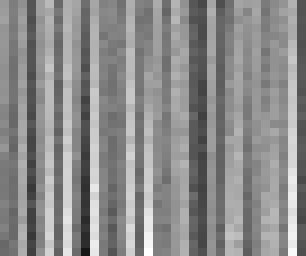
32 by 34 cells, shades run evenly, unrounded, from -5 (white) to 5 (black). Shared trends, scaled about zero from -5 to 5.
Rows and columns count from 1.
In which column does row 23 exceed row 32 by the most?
17
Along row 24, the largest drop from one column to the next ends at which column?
11
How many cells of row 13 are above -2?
29
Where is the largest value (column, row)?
10, 32
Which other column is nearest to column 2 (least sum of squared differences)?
16
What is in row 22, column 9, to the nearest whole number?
0
